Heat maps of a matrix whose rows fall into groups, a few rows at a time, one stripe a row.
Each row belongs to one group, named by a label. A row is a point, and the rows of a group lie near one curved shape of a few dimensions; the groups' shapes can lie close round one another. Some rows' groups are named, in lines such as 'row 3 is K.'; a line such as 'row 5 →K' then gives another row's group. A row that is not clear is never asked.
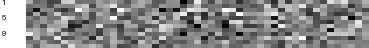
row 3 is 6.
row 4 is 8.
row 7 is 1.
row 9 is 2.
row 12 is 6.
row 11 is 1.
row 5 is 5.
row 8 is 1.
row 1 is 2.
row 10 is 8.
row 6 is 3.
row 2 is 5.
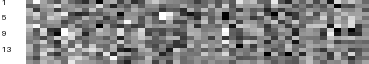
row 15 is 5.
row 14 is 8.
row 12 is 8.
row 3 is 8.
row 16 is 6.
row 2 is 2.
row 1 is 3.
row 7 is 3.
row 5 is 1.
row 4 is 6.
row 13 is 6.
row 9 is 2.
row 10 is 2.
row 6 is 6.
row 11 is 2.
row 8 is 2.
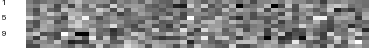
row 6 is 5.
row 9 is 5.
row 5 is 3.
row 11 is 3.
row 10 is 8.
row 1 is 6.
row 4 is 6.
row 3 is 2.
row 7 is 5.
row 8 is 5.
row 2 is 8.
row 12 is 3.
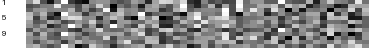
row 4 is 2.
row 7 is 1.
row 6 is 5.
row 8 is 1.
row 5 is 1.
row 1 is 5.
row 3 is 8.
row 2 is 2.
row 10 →8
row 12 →5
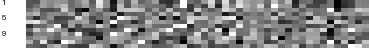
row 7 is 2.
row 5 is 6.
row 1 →2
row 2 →2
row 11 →2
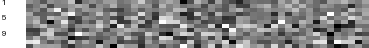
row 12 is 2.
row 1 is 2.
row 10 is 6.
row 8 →3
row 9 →5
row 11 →3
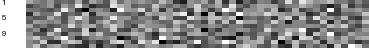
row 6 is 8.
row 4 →8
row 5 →3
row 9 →3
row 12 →3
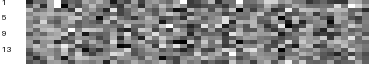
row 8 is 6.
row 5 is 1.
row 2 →2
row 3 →8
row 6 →8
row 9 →3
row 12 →6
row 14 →3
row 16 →8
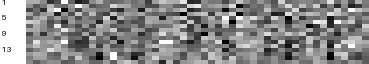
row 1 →5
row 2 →3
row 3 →2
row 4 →8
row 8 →5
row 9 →8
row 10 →5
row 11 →6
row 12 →3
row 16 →6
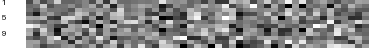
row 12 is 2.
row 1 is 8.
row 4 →3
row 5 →1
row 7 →3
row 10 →2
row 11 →8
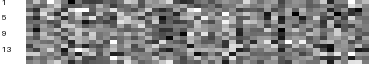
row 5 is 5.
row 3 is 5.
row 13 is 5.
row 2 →2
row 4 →2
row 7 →2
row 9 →8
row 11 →8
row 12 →3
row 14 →3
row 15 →3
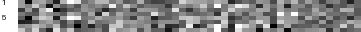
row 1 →5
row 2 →2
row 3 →2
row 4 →8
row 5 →5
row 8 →2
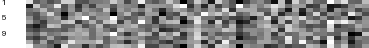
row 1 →2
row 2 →8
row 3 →8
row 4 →5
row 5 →5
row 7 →3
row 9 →5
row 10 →3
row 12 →2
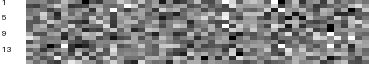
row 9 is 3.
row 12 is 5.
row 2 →3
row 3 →5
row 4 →2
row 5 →8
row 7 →8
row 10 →3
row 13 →8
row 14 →8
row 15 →8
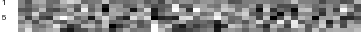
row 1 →5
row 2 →5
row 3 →5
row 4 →8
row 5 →1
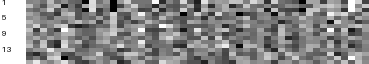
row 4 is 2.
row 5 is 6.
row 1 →5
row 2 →3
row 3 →5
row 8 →2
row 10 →6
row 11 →2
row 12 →2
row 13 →6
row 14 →3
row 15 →2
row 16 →6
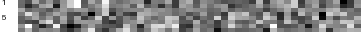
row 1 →5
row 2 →5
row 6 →2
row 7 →5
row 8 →1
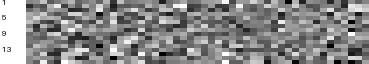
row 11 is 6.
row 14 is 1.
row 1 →8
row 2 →2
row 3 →1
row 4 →1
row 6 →5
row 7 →8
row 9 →2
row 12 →3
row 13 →3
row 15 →5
